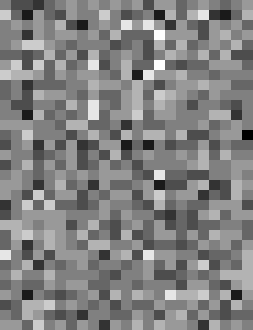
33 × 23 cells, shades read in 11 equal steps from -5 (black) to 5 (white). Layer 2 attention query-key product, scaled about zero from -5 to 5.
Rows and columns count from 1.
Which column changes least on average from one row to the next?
2
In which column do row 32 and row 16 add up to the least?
8
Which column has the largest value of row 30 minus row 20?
19
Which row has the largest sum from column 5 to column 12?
25
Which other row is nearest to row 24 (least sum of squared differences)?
31
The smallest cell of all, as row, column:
14, 23
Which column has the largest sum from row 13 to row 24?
3
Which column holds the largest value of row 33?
4
